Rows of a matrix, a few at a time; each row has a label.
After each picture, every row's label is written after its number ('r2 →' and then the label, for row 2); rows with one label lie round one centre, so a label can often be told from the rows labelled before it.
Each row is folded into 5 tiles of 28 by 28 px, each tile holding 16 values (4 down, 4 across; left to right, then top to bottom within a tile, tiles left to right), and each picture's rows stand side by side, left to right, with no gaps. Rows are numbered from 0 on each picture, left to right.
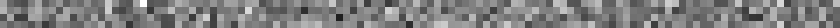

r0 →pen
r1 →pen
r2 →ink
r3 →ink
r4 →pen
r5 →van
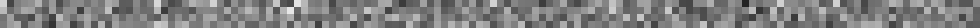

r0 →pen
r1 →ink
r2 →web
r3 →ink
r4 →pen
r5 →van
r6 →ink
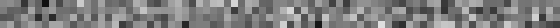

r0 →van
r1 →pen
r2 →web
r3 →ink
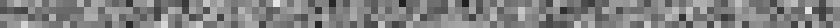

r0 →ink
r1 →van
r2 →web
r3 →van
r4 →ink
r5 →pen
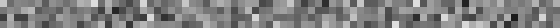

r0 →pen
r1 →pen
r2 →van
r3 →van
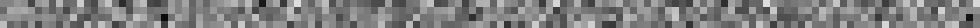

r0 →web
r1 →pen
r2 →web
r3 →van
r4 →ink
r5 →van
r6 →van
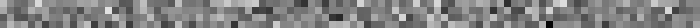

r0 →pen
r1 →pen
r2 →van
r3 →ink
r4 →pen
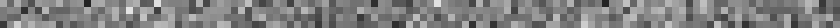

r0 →ink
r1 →web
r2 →web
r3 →web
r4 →van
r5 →pen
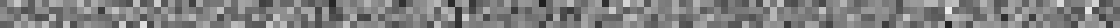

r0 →ink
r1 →web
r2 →web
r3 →web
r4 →van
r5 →van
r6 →pen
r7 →pen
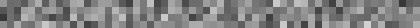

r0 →van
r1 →van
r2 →web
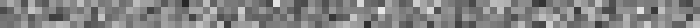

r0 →van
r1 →van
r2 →van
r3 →web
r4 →web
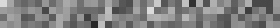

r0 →pen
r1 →web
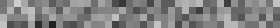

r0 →web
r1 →ink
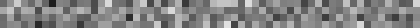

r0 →web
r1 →pen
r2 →van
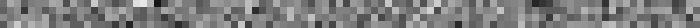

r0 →ink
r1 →pen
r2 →web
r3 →web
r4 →van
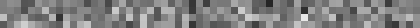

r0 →ink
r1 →web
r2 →ink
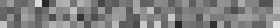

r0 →van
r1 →web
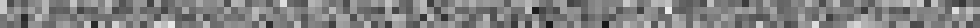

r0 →pen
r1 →ink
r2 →pen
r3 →pen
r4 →pen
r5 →van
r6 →ink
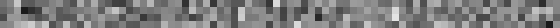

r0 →ink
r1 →van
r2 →ink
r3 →ink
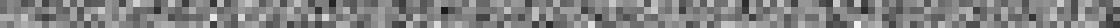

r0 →van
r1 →van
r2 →web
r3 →ink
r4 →ink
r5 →van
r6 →ink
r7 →van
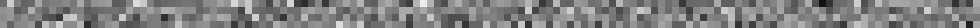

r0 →van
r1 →pen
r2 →van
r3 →pen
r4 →web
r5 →web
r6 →ink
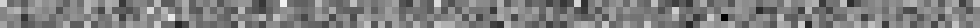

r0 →pen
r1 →web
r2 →pen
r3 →ink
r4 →ink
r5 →pen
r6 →pen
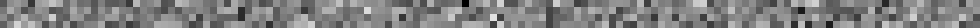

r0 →ink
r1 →ink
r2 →ink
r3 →van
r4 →van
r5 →pen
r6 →van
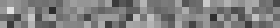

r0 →web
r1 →pen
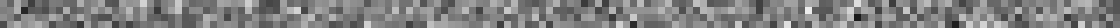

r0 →ink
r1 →pen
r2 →ink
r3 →ink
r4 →van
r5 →pen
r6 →web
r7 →pen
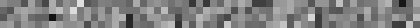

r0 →van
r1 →web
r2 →web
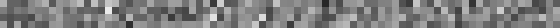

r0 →pen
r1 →van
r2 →van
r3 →web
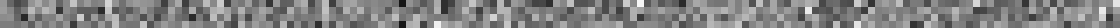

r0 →pen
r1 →van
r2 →web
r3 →ink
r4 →van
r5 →pen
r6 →ink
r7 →van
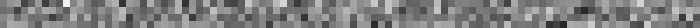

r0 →van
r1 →van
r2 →pen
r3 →ink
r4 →ink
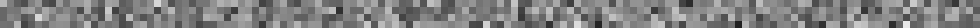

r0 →pen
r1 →web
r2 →pen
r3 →ink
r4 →web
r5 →web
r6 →ink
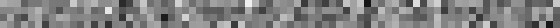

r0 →pen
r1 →pen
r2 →van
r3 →ink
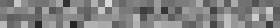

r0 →web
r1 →ink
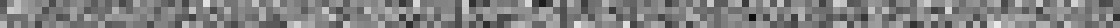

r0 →web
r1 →van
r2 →ink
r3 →web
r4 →ink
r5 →van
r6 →pen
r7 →ink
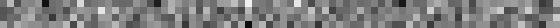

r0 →van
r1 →pen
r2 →web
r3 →web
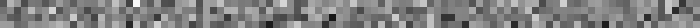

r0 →van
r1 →ink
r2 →pen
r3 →pen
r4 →pen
